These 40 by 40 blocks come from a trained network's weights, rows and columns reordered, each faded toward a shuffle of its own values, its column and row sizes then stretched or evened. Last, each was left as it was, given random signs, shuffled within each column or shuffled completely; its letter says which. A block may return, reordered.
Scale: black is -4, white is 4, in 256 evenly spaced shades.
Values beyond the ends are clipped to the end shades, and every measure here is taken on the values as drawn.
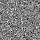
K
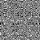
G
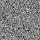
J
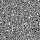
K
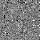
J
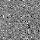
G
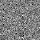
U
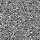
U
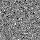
K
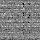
G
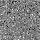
K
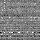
G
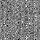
U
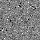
K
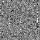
U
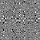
G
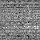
G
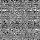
G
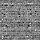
G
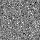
K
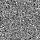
K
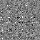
J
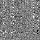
G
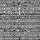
G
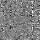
J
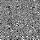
J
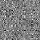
G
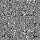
J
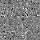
J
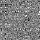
G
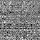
G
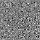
J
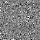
J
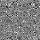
G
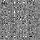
G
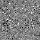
J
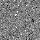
U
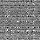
G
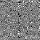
G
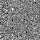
U
